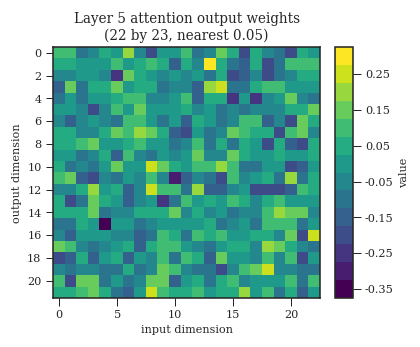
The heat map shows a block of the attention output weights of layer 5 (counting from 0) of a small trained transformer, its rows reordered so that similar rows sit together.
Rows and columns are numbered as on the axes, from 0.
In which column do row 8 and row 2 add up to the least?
18
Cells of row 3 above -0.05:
15
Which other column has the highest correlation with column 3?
2
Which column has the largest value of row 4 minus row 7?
11
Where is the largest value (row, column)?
1, 13
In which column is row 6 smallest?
20
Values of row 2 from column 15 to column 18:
-0.2 -0.15 -0.05 -0.2
